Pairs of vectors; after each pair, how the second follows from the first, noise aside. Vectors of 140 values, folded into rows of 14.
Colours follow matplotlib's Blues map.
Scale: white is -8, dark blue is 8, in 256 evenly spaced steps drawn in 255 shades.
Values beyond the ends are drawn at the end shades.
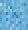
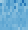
wrapped around, partly zeroed.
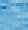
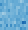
reversed, partly zeroed.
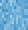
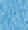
wrapped around, negated, shrunk.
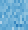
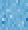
wrapped around, partly zeroed.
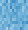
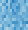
copied.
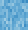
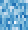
wrapped around, negated, scaled up.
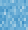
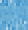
wrapped around, partly zeroed.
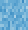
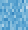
copied.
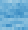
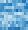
reversed, negated, scaled up.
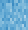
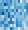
reversed, negated, scaled up.
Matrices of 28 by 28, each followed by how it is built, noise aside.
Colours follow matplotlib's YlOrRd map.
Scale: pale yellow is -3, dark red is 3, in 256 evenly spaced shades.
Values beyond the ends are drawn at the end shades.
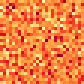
noise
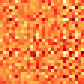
low rank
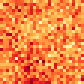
smooth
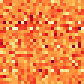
uneven rows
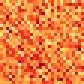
Toeplitz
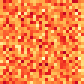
repeating rows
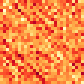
Toeplitz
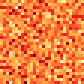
repeating rows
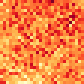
smooth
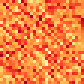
Toeplitz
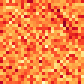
Toeplitz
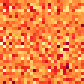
low rank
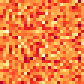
repeating rows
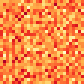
repeating rows
